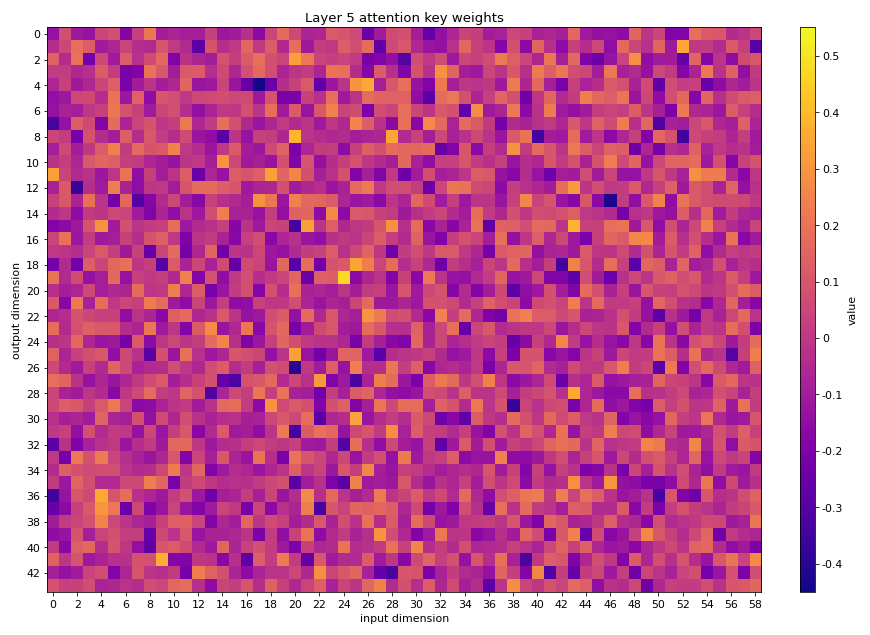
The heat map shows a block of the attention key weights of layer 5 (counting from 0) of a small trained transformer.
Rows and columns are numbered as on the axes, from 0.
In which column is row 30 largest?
25
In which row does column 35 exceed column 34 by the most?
6
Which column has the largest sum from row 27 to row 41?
4
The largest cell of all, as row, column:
19, 24
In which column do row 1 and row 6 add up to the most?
52
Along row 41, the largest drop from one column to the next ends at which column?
10
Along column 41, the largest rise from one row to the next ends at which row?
43
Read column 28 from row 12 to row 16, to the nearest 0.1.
0.1 0 0 0.3 0
